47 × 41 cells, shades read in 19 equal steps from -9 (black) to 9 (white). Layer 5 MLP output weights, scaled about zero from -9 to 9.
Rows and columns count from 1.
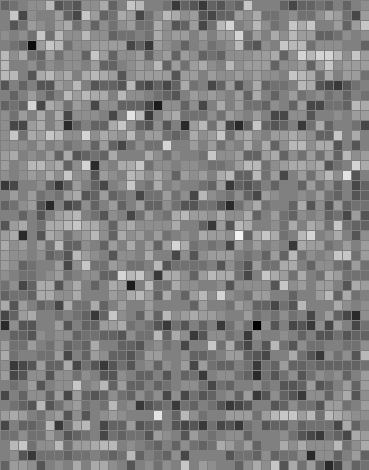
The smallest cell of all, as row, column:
33, 29
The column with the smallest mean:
3
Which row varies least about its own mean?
7
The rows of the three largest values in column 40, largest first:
17, 6, 11
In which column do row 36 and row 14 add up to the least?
36
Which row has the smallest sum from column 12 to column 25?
43
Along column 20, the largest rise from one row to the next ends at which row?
2
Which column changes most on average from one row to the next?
26
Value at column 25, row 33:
-5
